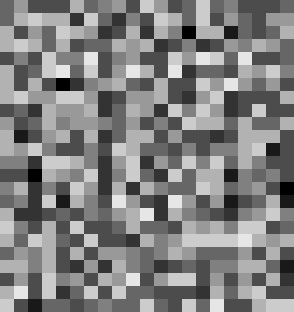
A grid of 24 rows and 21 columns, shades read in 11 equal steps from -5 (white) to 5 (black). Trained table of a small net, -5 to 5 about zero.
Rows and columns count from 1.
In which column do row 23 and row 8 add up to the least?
2
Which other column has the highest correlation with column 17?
3
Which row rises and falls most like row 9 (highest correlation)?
14
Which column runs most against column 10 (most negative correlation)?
17
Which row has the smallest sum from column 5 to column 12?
6
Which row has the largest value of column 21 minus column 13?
16
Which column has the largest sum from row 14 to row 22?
21
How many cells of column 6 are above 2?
3
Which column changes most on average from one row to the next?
13
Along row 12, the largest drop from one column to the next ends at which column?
9
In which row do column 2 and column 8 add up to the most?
11
